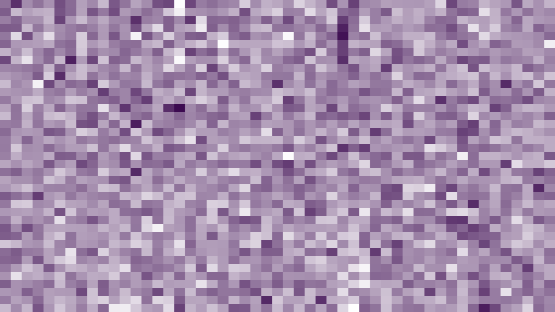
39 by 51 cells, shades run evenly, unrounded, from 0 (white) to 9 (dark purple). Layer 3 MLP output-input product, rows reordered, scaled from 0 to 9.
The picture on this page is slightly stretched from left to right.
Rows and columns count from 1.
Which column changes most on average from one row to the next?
13
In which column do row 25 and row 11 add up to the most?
47
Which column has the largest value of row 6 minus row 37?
32
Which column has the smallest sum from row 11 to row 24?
3
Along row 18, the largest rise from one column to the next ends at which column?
19
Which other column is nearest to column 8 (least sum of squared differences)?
24
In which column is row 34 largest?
49
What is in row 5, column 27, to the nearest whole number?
0
